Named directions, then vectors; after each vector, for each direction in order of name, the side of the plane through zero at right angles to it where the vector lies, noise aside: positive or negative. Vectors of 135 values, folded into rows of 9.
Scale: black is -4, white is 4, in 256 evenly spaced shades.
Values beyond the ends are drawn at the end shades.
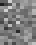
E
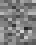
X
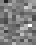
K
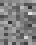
positive, negative, positive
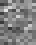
positive, positive, negative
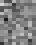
negative, positive, positive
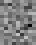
positive, negative, positive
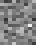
negative, positive, positive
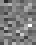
negative, positive, negative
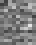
positive, positive, negative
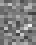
negative, positive, negative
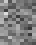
negative, negative, positive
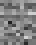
positive, negative, positive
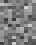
negative, positive, positive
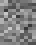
negative, negative, positive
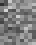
positive, positive, negative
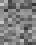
negative, negative, positive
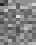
positive, positive, negative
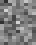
positive, positive, positive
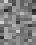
negative, negative, negative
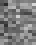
positive, positive, negative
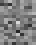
positive, negative, positive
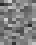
positive, negative, negative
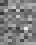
positive, positive, negative
